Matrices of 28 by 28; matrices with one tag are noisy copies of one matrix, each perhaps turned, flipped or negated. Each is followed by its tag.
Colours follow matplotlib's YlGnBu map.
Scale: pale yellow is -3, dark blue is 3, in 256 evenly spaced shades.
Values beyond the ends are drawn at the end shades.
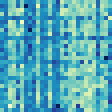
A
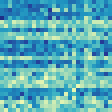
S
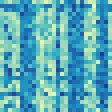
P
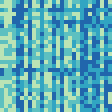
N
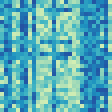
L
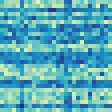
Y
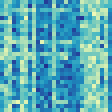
L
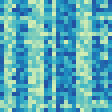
P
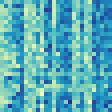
S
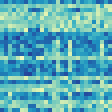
L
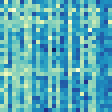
N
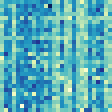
A
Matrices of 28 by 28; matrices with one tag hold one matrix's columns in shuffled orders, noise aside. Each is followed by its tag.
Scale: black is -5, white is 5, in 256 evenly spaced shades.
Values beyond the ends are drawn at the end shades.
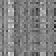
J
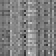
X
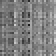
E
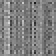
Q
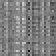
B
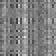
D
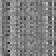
B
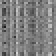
J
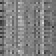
Q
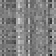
D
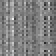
B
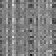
D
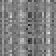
E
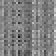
X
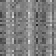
E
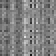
D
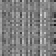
E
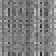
J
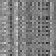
B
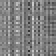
B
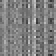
D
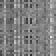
D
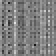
Q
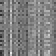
X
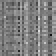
B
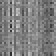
J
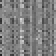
D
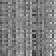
X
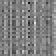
Q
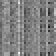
J
